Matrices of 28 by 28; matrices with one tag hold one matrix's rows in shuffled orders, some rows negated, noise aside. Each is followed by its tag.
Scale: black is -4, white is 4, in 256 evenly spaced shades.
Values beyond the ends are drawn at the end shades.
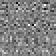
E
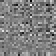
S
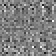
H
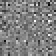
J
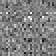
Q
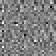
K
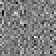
K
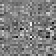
S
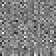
K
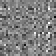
J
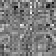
S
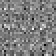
H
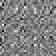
K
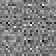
Q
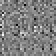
K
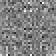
Q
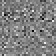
H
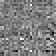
S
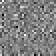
K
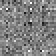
Q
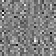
K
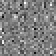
K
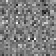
E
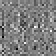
K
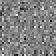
K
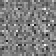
E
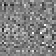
H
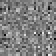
J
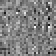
J
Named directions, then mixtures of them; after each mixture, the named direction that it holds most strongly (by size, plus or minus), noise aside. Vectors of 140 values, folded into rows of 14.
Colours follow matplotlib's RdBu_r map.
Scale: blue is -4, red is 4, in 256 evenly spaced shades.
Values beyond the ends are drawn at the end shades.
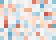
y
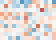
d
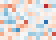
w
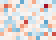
w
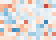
w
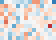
y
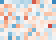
y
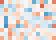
y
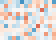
d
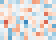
y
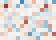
d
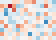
w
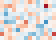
w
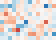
w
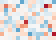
w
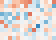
d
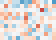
d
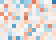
d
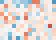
d
